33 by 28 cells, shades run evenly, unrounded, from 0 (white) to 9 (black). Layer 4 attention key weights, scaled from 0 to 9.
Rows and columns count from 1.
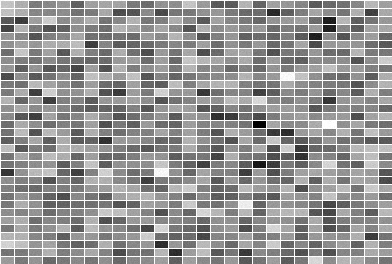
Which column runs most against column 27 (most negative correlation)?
16
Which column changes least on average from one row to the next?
5
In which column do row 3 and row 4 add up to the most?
24
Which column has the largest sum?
19
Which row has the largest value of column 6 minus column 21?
10
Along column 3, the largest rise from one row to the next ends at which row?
12
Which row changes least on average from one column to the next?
14
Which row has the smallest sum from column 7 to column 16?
27
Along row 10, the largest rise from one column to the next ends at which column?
11
